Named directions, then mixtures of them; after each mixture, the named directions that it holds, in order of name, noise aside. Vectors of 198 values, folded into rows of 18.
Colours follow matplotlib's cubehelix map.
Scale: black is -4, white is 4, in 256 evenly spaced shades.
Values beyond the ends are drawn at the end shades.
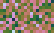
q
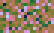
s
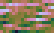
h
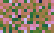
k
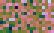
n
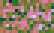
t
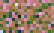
h, k, q.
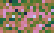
t.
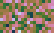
q, t.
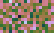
k.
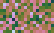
q.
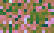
h, k.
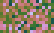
k, s.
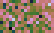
n, q, s.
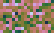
h, q.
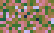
q, s.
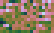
h, n, t.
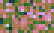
n, t.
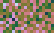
q.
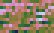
h.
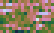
h, t.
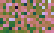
n.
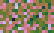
k, n, q.
